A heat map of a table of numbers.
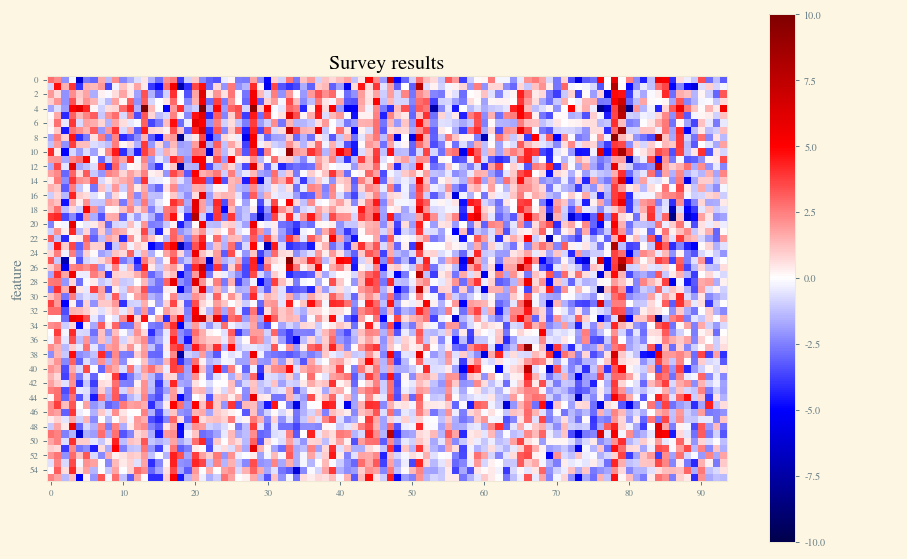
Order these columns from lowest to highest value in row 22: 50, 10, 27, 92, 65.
10, 92, 27, 50, 65
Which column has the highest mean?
78
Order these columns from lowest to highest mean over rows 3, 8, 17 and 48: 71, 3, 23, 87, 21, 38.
38, 23, 71, 87, 21, 3
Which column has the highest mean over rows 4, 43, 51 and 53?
28
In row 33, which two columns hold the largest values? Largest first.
79, 21
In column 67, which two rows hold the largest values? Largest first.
8, 10
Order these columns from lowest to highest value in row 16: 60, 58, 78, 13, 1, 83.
60, 58, 83, 1, 13, 78
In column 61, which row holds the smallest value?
11
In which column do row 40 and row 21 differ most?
58
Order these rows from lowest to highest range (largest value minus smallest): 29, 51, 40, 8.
51, 40, 29, 8
